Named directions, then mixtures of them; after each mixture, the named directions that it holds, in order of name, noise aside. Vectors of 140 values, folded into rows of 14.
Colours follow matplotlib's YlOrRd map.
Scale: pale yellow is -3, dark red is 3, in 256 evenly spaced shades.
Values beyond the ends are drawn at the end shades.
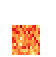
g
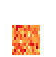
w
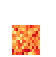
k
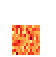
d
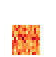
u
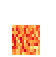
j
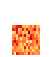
d, g, u.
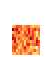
d, g, j.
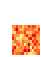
g, j, k.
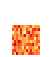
d.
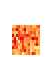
j, u.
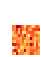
d, w.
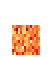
d, k.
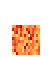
d, g.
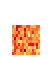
j, w.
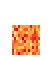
k, u.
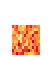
k.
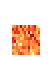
g.
